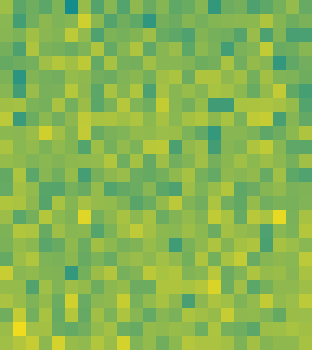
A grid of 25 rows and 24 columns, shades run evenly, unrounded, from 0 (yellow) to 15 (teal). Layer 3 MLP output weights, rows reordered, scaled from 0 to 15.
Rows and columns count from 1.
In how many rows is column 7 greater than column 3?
14
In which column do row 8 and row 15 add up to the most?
18
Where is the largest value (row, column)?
1, 6
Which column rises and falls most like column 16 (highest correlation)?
19
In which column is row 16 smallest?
22
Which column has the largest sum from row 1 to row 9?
2
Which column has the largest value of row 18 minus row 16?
7
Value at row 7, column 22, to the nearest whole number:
3
